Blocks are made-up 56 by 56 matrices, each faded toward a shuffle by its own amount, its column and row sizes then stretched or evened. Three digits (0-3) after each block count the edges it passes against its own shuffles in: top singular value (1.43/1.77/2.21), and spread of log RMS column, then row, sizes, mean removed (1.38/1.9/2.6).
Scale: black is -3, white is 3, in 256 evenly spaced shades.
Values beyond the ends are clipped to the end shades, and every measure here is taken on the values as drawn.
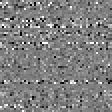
1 0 3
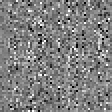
1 3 0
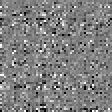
1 2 3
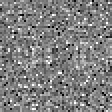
1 0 0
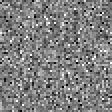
0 0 0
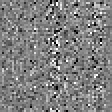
0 3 1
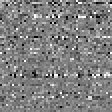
2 1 3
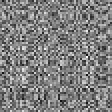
3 2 1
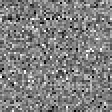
1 0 1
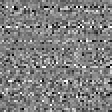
1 0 3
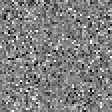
0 1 0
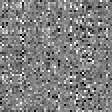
2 3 0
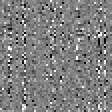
2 3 0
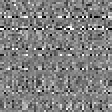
3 1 3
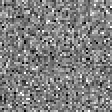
1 0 0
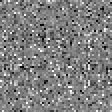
1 0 1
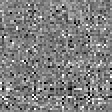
2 1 2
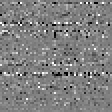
2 1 3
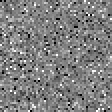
0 0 0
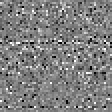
2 1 2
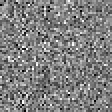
2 1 0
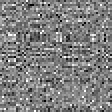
3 0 1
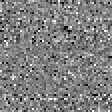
1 0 2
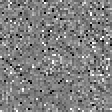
0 1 1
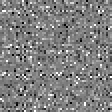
2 0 1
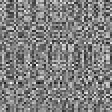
3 1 2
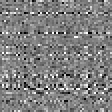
3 1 3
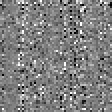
2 3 1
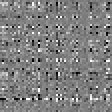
3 3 3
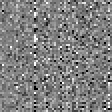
2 3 1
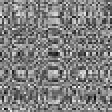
3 1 2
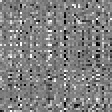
3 3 3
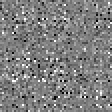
0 2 2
